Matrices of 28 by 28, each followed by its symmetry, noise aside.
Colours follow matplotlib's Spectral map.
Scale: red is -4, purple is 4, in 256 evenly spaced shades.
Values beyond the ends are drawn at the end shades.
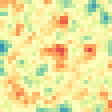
symmetric across the other diagonal.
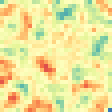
symmetric across the other diagonal.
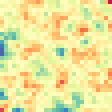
symmetric across the other diagonal.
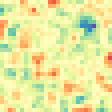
symmetric across the other diagonal.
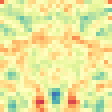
mirrored left to right.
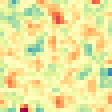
no symmetry.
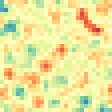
symmetric across the other diagonal.
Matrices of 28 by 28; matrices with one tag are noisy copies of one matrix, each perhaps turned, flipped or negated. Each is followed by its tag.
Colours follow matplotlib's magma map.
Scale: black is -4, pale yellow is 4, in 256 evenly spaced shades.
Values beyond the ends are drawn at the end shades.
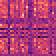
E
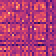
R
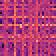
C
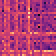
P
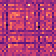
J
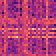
E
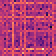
J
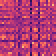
C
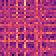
C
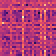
R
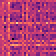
R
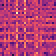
C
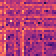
P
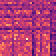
P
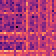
P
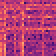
P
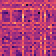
R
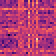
E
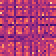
C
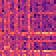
P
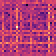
J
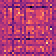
J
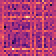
J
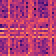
E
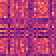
E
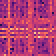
E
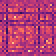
J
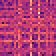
C
